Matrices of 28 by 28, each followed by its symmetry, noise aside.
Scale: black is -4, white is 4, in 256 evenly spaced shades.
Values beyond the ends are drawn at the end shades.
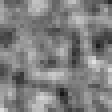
antisymmetric.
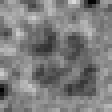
symmetric.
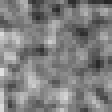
antisymmetric.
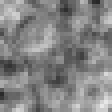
symmetric.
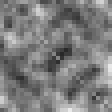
symmetric.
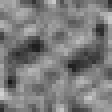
same after a half turn.
